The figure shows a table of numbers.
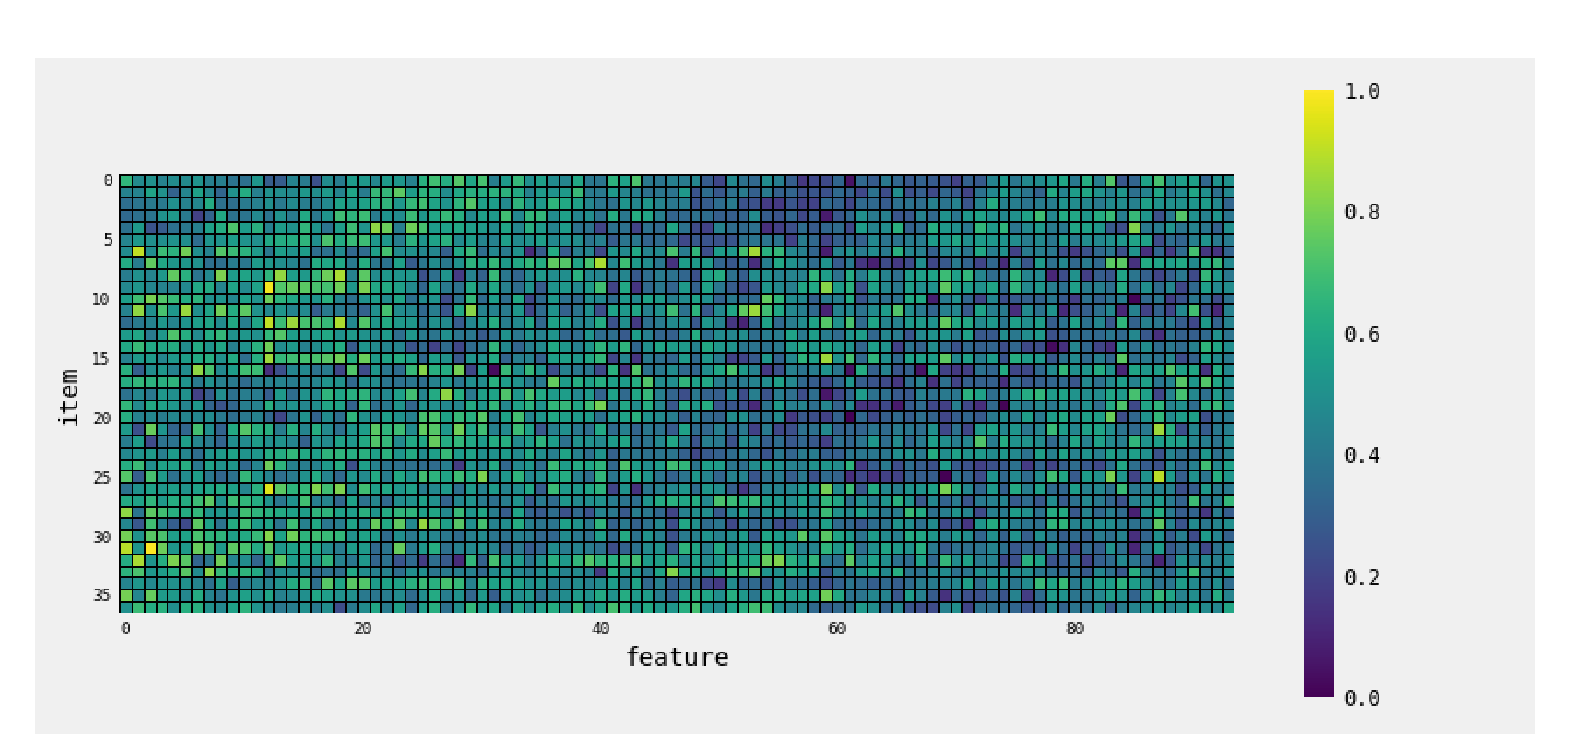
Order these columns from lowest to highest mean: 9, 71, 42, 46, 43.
71, 46, 43, 42, 9
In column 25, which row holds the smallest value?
32
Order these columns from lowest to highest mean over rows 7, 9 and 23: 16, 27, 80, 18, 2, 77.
80, 27, 77, 2, 16, 18
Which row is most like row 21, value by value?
29
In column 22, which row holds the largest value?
4
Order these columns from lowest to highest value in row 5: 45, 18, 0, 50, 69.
50, 45, 0, 69, 18
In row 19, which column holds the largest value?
40
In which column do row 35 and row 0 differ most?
59
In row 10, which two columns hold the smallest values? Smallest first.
85, 68
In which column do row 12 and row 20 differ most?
61
